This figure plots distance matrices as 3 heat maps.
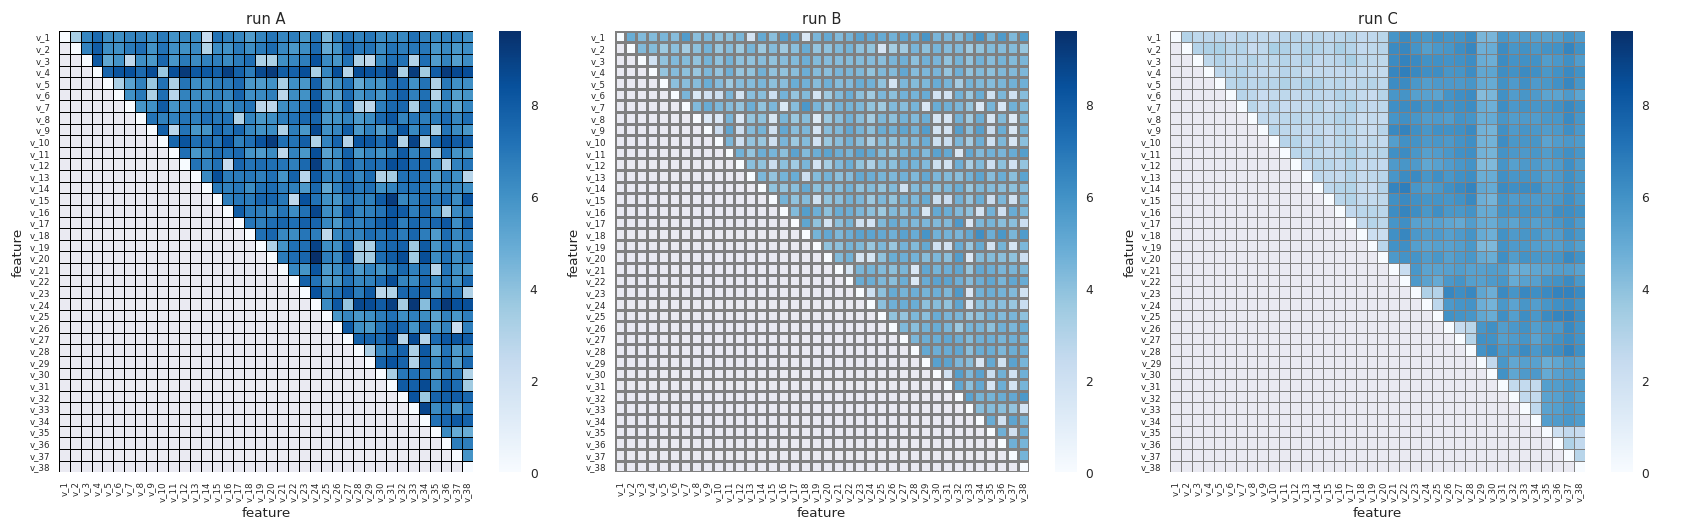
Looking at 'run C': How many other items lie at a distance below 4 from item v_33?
3
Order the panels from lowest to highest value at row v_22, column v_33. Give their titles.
run B, run C, run A
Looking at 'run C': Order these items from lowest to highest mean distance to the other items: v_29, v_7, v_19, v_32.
v_19, v_7, v_29, v_32
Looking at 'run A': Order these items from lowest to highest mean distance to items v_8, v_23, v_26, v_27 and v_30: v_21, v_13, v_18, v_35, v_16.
v_13, v_35, v_21, v_18, v_16
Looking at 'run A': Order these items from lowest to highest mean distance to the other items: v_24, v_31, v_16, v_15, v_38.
v_38, v_16, v_15, v_31, v_24
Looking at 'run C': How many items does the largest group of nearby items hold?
20
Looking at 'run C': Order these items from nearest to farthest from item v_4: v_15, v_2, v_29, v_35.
v_15, v_2, v_29, v_35
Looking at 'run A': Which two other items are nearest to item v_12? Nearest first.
v_16, v_36
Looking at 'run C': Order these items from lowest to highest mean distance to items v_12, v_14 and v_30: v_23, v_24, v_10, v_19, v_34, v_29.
v_19, v_10, v_29, v_24, v_23, v_34
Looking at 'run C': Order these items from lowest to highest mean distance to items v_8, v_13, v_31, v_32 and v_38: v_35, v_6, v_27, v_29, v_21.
v_6, v_35, v_29, v_21, v_27
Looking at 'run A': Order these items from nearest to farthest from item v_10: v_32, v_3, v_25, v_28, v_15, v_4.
v_32, v_4, v_25, v_15, v_3, v_28
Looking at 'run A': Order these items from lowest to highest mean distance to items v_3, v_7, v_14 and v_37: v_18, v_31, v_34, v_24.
v_18, v_31, v_34, v_24
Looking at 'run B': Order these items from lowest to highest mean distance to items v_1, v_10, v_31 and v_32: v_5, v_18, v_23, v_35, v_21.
v_35, v_18, v_5, v_21, v_23
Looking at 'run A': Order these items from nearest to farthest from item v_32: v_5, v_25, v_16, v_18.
v_25, v_18, v_5, v_16
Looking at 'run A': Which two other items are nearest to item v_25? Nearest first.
v_18, v_1
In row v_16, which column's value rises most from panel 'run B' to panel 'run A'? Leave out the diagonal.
v_34
